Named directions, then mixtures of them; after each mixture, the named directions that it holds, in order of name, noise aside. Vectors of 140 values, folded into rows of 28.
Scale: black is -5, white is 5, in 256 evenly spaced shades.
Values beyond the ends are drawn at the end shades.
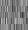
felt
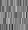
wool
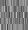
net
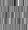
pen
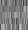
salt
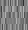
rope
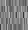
net.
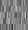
wool.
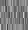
net.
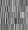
felt.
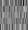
rope, salt, wool.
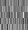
net, rope.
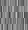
net, rope.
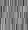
felt, rope, salt.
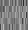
rope, salt, wool.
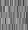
felt, rope, wool.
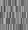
net, rope, wool.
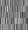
felt, rope.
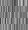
felt, pen.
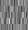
net, pen, wool.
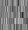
felt, pen.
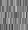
wool.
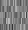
wool.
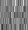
pen, salt.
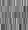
salt.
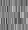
felt.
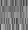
salt.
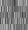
felt, pen, wool.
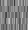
pen, salt, wool.
